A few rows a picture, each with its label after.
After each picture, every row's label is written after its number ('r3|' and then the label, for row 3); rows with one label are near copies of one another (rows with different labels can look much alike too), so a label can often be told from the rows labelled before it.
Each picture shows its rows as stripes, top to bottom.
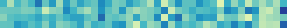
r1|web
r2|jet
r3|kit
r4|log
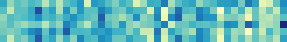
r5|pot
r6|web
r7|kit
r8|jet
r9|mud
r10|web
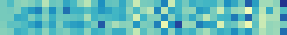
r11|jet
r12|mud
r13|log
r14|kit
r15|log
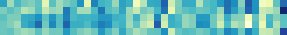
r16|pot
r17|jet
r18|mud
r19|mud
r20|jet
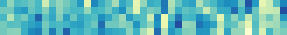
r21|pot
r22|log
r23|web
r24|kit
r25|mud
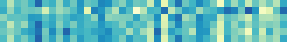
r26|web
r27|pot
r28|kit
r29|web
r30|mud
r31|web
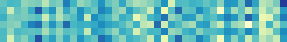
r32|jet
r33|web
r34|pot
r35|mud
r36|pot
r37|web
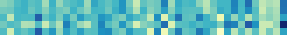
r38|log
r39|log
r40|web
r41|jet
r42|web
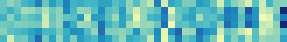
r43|mud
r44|jet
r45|pot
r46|jet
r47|kit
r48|web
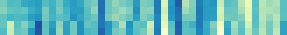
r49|kit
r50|kit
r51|kit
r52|web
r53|web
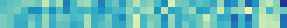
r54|jet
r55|mud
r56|log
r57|log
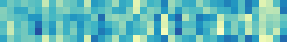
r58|pot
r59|log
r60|kit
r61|web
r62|web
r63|pot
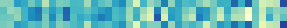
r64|log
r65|mud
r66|mud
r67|log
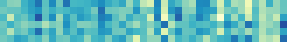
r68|mud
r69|kit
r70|web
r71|jet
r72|web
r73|log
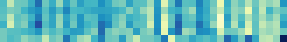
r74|web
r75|mud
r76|web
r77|web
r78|kit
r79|jet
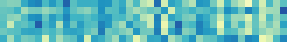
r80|mud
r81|jet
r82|mud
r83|web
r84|kit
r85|pot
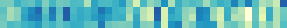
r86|log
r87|mud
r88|mud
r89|kit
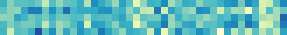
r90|pot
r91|mud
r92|log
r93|pot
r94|web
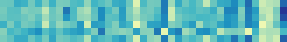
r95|log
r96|jet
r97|jet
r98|pot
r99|kit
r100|log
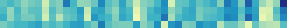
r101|jet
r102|pot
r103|pot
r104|kit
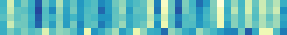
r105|web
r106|web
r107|web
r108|web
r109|pot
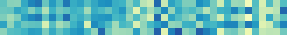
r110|mud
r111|log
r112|mud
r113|pot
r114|kit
